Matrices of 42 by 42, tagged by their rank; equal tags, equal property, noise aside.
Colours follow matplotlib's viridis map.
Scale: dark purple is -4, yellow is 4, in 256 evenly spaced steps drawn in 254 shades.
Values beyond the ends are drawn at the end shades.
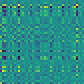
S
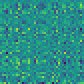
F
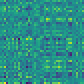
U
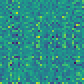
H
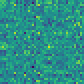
H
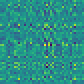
U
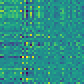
U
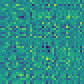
F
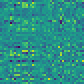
F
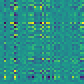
S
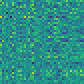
F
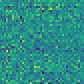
H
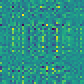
F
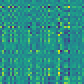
S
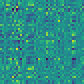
F
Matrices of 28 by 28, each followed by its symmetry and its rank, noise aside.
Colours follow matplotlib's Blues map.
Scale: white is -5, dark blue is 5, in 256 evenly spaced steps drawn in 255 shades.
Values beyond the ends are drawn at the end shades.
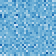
no symmetry, rank five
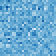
symmetric, rank five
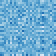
no symmetry, rank three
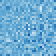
symmetric, rank four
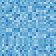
symmetric, rank three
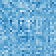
antisymmetric, rank four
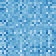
no symmetry, rank three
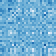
symmetric, rank three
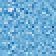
no symmetry, rank four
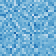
antisymmetric, rank four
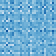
antisymmetric, rank four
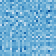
no symmetry, rank four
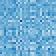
symmetric, rank three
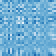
no symmetry, rank three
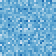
symmetric, rank three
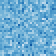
no symmetry, rank five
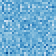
symmetric, rank four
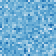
symmetric, rank five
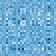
no symmetry, rank three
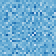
symmetric, rank four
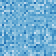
antisymmetric, rank four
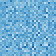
no symmetry, rank four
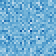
symmetric, rank four
